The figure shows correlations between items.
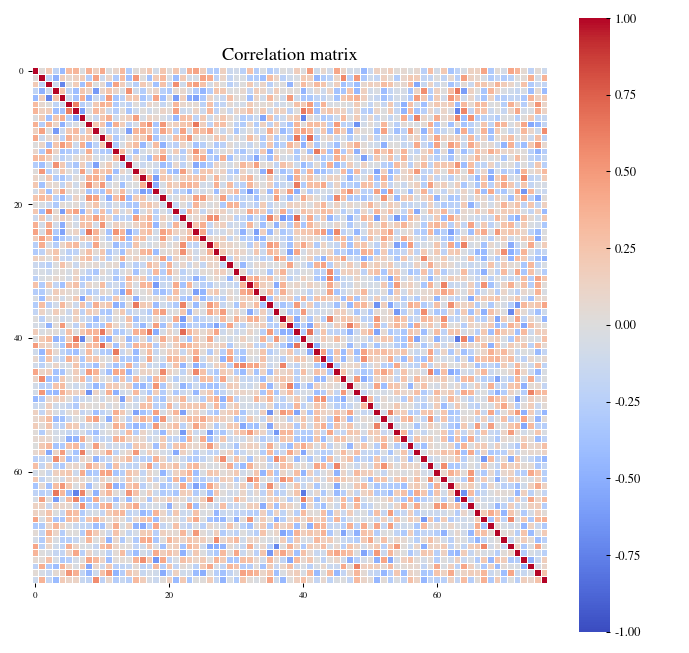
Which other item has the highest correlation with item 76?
9
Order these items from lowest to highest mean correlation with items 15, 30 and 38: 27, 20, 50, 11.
27, 50, 20, 11
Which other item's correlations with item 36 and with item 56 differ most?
58
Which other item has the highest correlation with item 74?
48
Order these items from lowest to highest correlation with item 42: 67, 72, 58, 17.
72, 58, 67, 17
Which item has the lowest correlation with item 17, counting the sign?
18
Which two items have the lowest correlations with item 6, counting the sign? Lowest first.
63, 7
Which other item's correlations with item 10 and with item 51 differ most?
39
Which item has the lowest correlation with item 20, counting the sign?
65
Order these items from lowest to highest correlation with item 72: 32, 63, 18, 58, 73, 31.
63, 73, 31, 32, 58, 18
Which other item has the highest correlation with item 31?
44
